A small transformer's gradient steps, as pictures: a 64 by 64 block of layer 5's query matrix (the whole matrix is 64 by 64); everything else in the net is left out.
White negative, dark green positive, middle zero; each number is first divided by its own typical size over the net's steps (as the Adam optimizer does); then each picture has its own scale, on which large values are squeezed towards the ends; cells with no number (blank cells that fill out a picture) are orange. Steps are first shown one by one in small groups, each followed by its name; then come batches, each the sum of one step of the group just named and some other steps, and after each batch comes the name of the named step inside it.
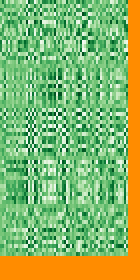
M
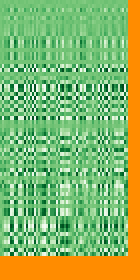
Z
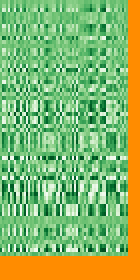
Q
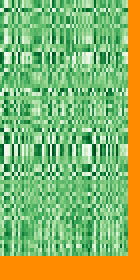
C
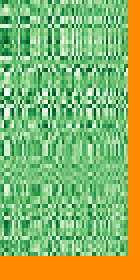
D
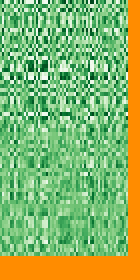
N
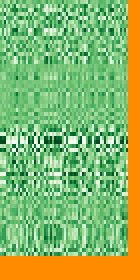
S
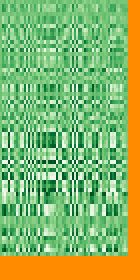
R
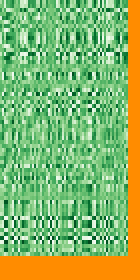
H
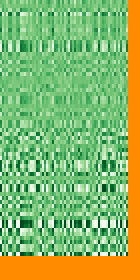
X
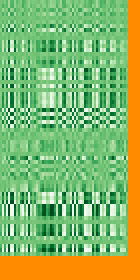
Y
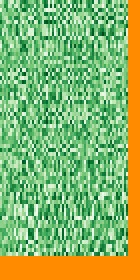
Q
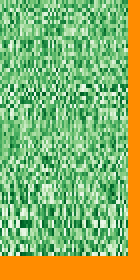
X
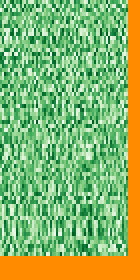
C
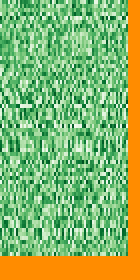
D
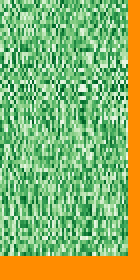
C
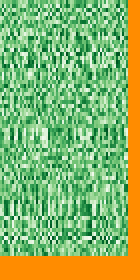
H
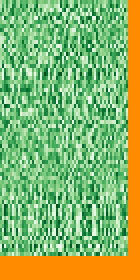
R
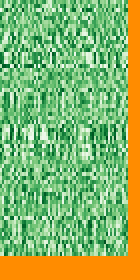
C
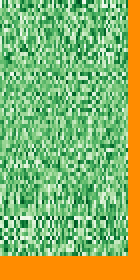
H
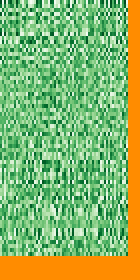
R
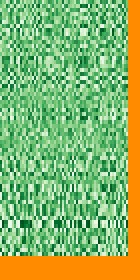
X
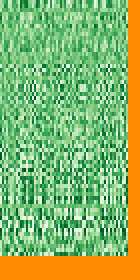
Z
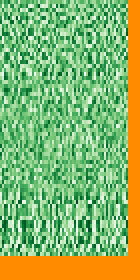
Q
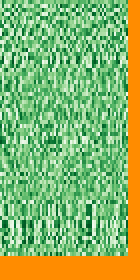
S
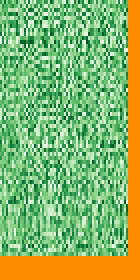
M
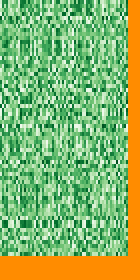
D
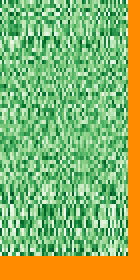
X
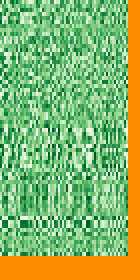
C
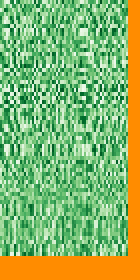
C
